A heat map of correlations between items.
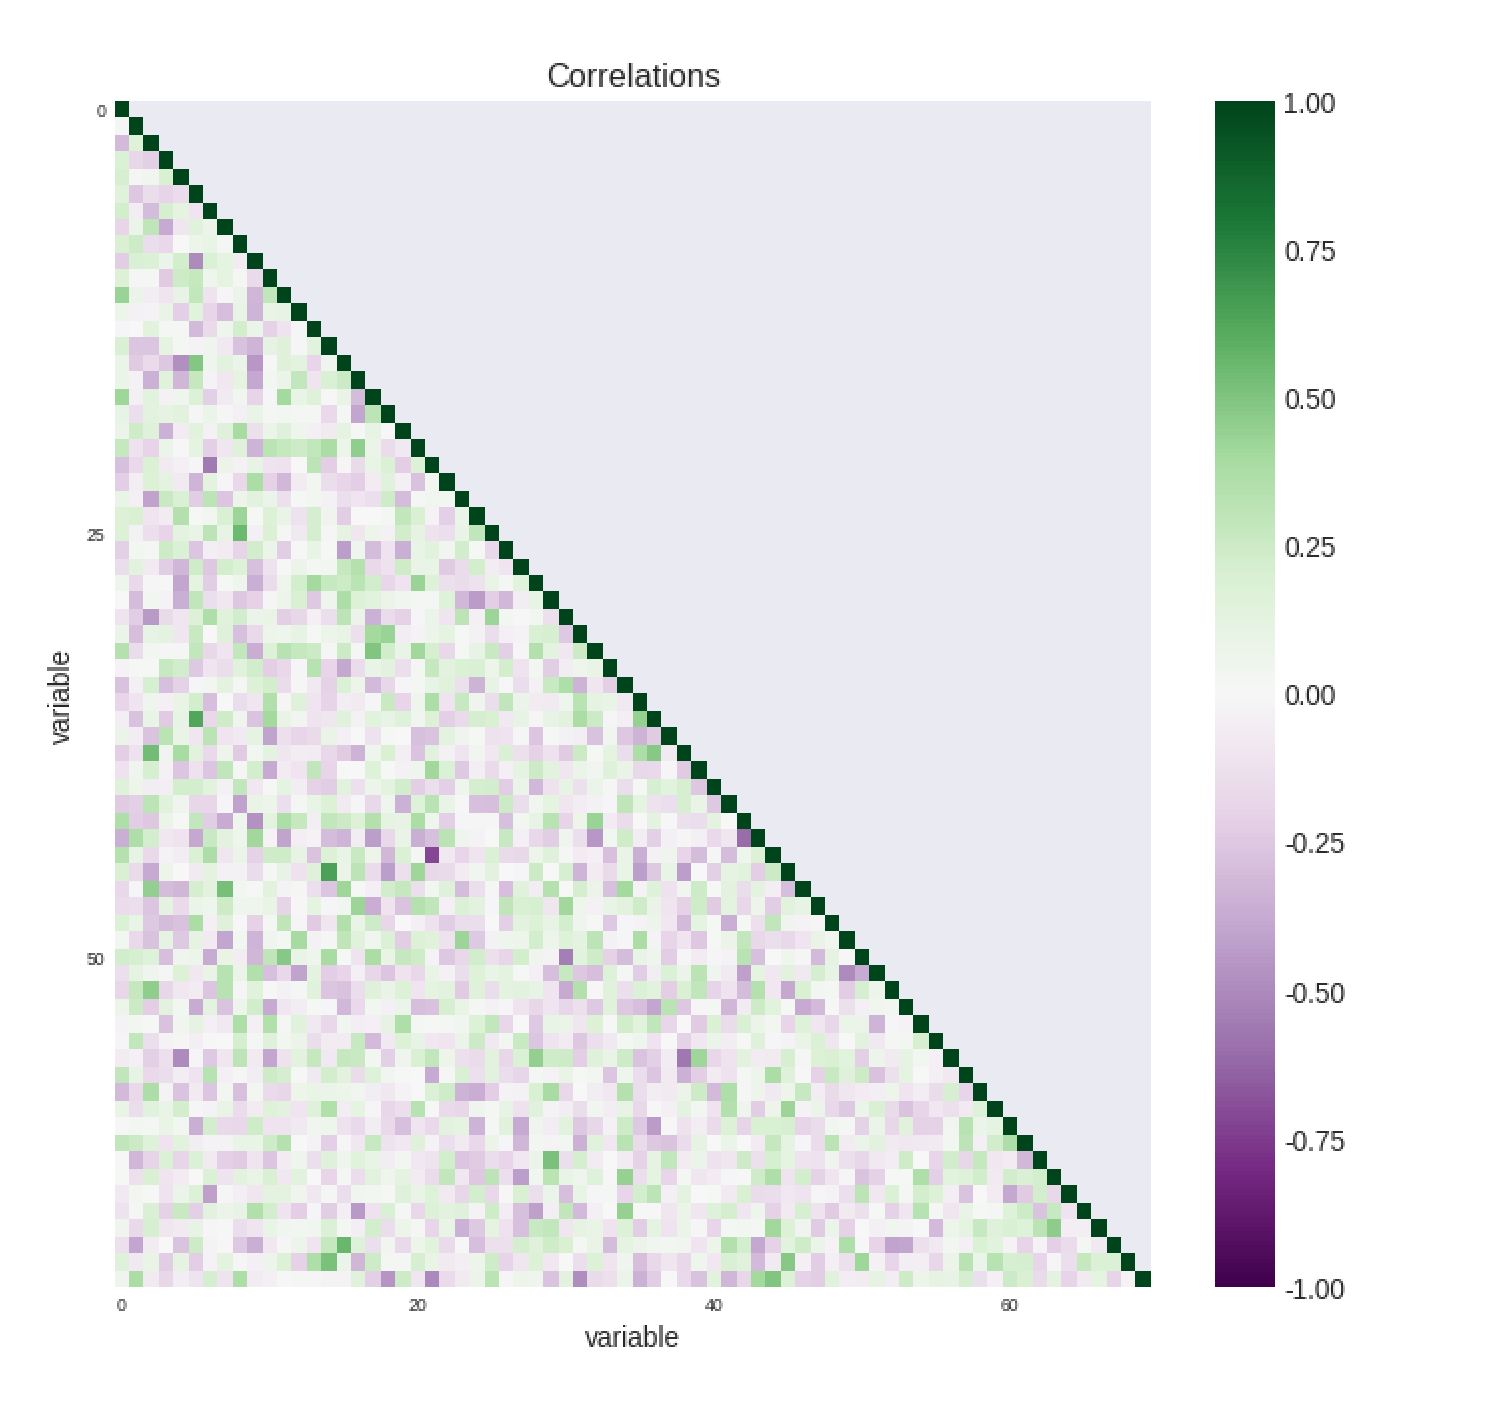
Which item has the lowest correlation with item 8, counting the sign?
41
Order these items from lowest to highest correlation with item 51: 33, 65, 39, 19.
19, 65, 33, 39
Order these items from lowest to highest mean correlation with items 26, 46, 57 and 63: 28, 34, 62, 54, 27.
27, 62, 28, 54, 34
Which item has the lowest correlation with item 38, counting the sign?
56
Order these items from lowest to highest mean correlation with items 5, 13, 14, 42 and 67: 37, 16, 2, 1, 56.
1, 2, 37, 56, 16
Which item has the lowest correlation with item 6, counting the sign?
21
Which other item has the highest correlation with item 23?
49
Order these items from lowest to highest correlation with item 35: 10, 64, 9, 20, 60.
60, 9, 20, 64, 10
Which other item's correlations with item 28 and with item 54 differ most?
65
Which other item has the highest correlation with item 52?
2
